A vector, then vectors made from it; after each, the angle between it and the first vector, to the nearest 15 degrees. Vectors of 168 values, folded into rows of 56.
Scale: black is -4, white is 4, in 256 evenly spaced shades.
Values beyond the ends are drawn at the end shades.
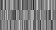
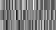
120 degrees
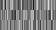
15 degrees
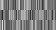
90 degrees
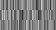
105 degrees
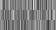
120 degrees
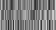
105 degrees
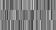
165 degrees
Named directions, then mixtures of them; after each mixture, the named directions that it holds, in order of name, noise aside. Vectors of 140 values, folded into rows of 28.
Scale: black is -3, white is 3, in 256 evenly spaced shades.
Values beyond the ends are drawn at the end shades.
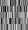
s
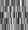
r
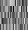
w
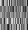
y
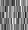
r, w.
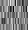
w, y.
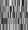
r, w.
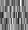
r.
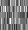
s.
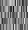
w.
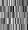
w, y.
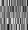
y.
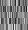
s, w.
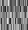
s, y.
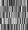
w, y.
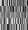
y.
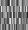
r, s.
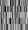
s.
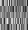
y.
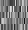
w.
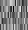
w.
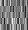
r, y.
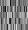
s.
